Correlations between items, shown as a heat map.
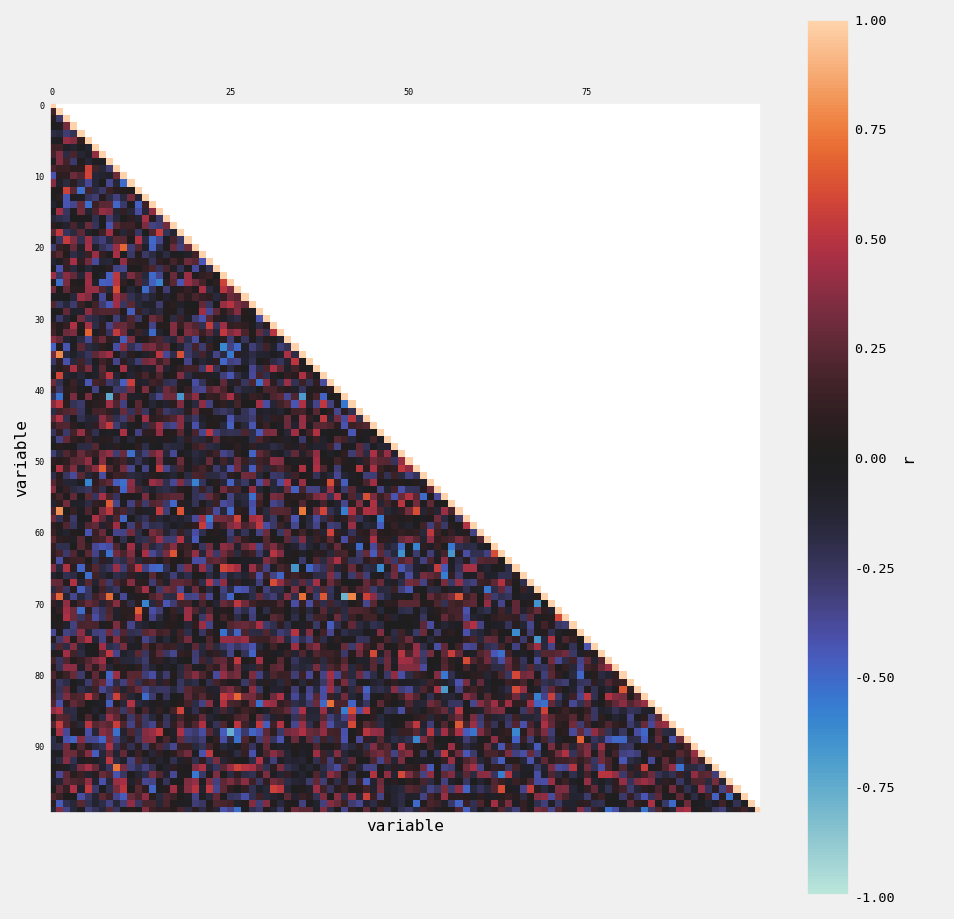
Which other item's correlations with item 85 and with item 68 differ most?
18
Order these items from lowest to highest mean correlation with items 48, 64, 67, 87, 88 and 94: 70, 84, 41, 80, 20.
20, 41, 80, 70, 84
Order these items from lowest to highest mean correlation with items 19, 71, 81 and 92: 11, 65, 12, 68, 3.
11, 68, 3, 65, 12
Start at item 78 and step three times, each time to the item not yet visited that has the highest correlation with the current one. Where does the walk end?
83
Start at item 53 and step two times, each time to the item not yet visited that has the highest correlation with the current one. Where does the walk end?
84
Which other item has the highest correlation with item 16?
13
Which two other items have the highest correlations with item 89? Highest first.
74, 99
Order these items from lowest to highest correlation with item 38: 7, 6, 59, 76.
6, 59, 76, 7
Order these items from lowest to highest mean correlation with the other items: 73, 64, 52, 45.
52, 73, 64, 45
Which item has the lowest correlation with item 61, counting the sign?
68
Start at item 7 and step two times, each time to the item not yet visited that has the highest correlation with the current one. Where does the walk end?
57
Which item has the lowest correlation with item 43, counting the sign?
62
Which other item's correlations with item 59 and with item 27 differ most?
46
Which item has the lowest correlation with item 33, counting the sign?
10
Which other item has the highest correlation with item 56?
8
